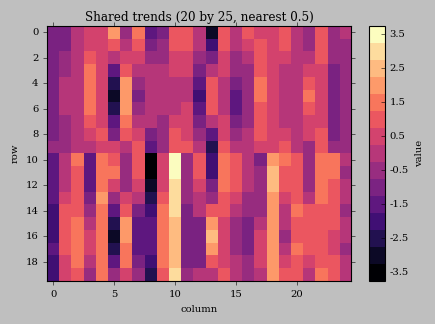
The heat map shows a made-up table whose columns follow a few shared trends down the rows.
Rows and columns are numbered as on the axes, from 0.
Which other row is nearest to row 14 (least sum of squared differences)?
18
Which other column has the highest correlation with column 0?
11
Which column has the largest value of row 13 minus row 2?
10
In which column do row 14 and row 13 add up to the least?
8
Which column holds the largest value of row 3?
3
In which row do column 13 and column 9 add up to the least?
0
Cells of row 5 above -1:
19
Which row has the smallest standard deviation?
2
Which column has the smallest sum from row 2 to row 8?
5
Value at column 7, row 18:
-1
